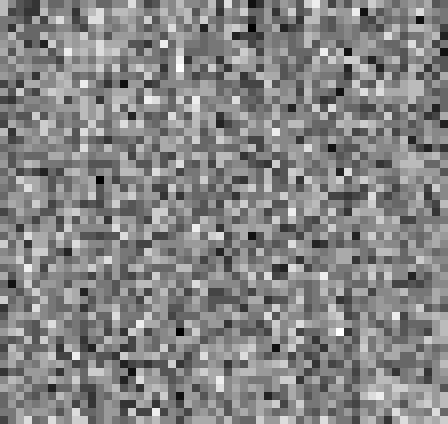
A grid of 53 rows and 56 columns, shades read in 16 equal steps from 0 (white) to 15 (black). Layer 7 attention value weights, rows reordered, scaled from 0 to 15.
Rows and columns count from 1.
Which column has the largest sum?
44
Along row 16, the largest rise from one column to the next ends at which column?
28
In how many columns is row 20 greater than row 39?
20
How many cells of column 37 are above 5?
34
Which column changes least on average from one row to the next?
27
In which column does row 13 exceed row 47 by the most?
13
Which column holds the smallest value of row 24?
4
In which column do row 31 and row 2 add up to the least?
37
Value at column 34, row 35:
2
